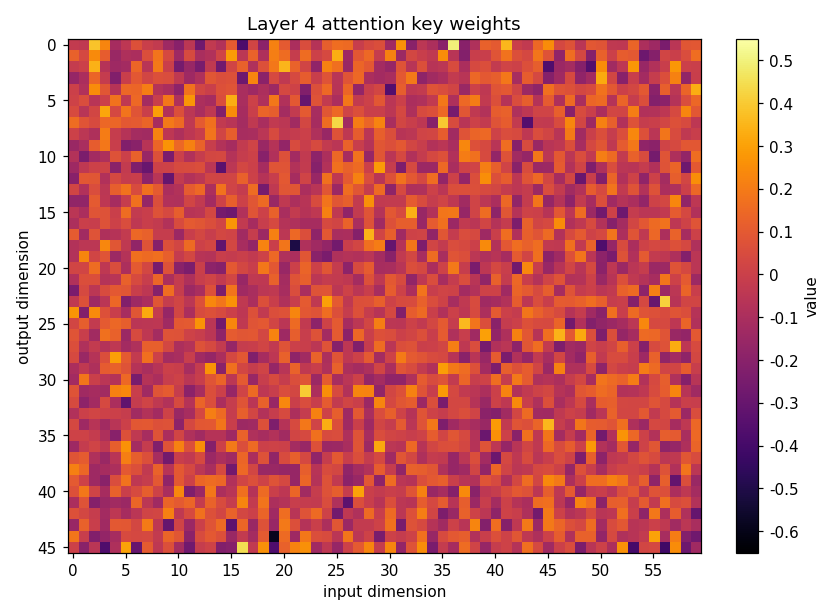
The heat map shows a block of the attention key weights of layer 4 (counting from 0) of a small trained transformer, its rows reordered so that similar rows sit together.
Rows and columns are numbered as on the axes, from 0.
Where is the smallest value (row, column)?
44, 19
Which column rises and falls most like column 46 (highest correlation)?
54
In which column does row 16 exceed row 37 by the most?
15
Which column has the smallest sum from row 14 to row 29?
50
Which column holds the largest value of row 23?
56
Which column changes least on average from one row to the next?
59
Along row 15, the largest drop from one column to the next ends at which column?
33
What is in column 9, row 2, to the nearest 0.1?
0
